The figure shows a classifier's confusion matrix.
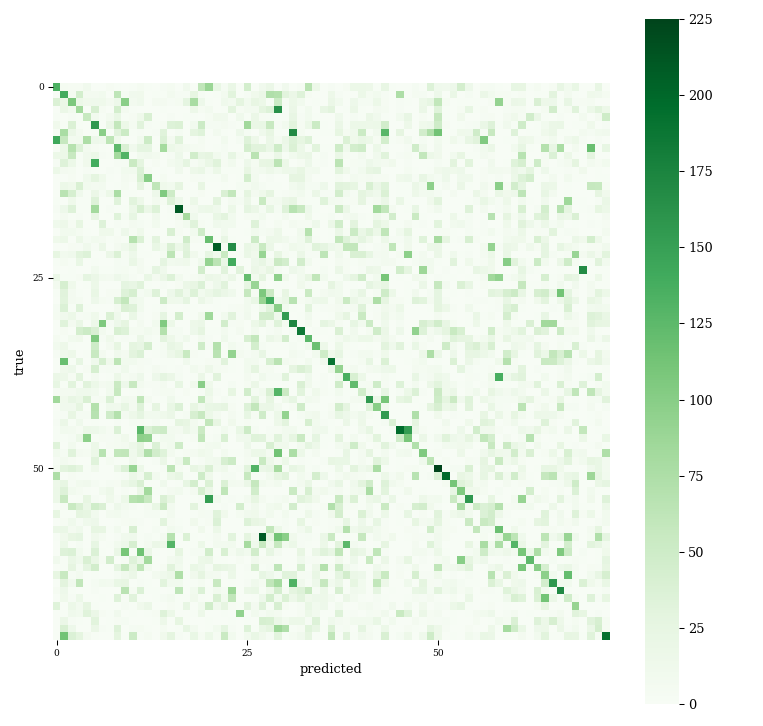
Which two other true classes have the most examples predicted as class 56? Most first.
7, 60
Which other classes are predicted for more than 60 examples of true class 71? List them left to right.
29, 30, 59
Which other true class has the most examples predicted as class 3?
65
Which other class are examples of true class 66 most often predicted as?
23
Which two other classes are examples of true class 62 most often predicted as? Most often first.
53, 12
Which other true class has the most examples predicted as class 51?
34
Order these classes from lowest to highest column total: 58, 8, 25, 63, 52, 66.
52, 63, 58, 66, 25, 8
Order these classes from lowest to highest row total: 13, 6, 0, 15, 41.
15, 0, 13, 41, 6
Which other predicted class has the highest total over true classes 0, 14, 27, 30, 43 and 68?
20
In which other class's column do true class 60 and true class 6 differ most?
31
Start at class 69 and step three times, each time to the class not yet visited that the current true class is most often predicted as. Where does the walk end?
29
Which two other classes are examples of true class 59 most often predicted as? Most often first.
27, 29
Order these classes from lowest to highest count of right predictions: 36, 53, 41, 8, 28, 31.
53, 8, 28, 41, 31, 36
